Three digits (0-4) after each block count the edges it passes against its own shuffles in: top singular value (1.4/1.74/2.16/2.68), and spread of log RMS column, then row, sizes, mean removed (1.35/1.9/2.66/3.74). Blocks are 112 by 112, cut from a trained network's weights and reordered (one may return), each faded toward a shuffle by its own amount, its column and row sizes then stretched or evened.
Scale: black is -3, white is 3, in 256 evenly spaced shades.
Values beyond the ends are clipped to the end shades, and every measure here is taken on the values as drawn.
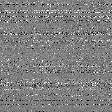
1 1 4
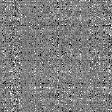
1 4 1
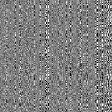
4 4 0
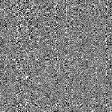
3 3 2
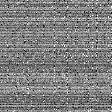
4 2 1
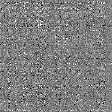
0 3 3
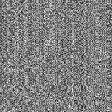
4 1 0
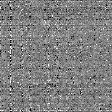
2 3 1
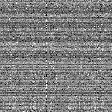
4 2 0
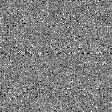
0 0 2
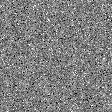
0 0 0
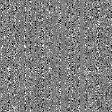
0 4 1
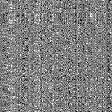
3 2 1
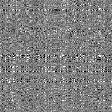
3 1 3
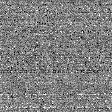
1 1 2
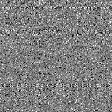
3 0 2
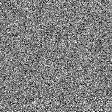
1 0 1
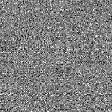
2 0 2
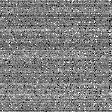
3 2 0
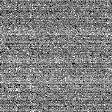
3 2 0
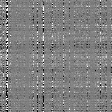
4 4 0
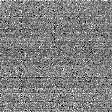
2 1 1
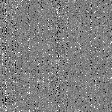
0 3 0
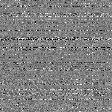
1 1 4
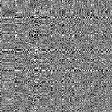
4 2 3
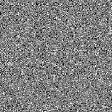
3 1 2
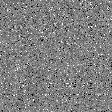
1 0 1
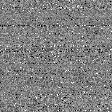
0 0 3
